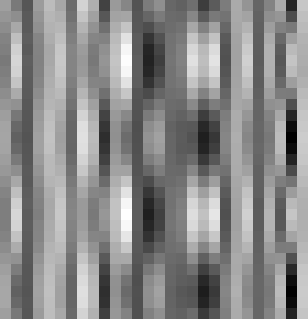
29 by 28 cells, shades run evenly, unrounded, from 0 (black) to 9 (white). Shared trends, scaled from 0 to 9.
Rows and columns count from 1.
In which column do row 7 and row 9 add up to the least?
14
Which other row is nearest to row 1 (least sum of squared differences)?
11
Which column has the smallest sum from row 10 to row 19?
27
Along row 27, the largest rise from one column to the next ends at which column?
28
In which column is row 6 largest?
12
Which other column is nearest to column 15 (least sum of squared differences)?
21
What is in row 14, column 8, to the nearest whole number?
8
